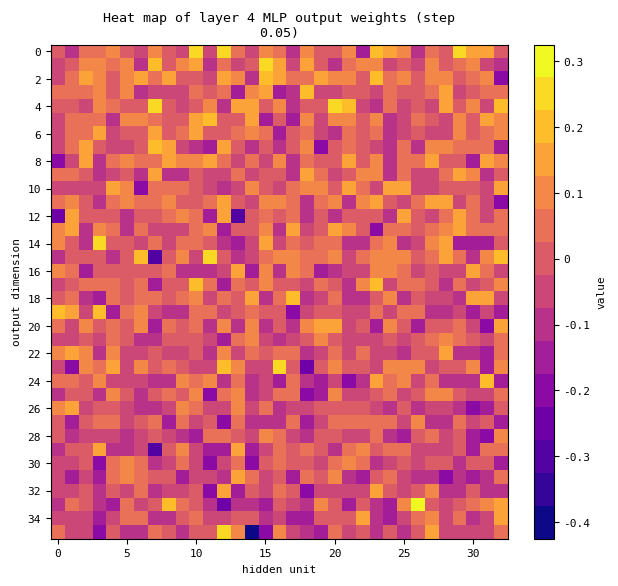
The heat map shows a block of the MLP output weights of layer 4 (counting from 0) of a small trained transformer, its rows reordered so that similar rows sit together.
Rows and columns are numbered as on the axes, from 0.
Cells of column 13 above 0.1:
4
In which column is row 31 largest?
13
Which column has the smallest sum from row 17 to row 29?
18
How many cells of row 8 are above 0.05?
12
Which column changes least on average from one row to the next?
5
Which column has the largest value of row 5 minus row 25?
11
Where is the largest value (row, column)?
33, 26
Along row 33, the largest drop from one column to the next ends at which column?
27
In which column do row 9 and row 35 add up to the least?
14
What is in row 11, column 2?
0
